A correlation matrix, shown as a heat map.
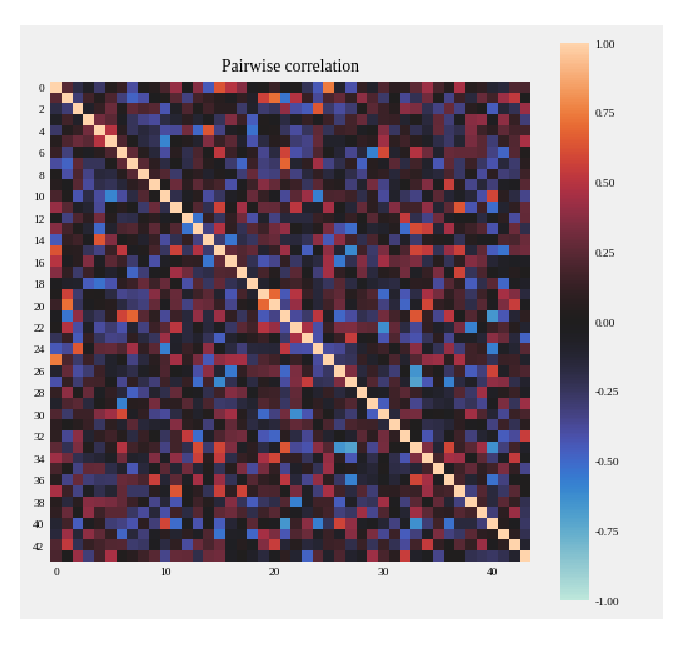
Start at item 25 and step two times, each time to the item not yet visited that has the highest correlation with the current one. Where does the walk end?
15
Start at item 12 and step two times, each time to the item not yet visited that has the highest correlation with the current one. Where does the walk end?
43
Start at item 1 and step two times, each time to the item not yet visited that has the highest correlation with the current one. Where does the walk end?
19
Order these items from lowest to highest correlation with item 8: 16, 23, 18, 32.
23, 16, 32, 18
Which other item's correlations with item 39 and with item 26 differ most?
33
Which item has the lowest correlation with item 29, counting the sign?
6
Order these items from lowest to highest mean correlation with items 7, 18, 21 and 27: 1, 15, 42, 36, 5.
1, 42, 5, 15, 36
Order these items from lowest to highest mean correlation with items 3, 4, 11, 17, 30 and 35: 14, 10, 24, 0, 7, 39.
7, 10, 24, 14, 0, 39
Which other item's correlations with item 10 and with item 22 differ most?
11
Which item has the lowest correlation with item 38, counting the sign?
22
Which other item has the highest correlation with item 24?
2
